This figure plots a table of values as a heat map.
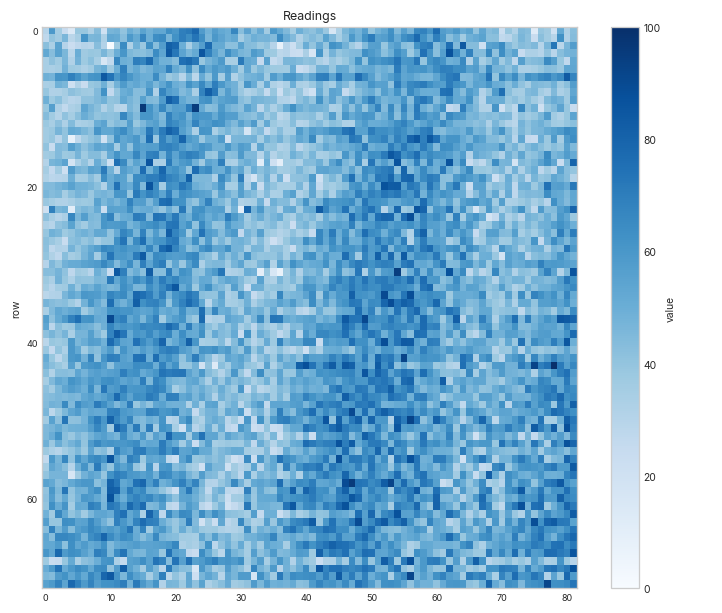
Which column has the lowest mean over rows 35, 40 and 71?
25
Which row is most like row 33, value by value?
13
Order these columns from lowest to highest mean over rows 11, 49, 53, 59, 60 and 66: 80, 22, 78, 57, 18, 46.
22, 18, 57, 78, 80, 46
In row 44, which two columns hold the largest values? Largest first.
49, 51
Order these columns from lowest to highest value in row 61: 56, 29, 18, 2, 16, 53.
29, 53, 16, 2, 18, 56
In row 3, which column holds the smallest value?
41
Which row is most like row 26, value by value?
52
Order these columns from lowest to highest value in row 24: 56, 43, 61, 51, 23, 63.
43, 61, 23, 63, 51, 56
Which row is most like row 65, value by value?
6
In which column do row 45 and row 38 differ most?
61
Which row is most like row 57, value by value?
39
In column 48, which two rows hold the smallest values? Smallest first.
2, 29
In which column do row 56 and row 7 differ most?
24
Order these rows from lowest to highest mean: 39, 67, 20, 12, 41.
12, 41, 20, 39, 67
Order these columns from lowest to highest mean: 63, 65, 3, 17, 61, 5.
3, 5, 65, 63, 61, 17
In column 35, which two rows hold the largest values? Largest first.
37, 65
